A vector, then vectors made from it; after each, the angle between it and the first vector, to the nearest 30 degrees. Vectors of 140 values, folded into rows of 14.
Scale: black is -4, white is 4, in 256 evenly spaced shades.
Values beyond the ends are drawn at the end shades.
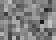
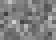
60 degrees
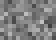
150 degrees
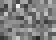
90 degrees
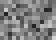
30 degrees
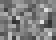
150 degrees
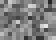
60 degrees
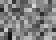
60 degrees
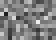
60 degrees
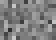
90 degrees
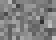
30 degrees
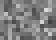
150 degrees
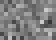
150 degrees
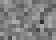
30 degrees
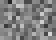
120 degrees
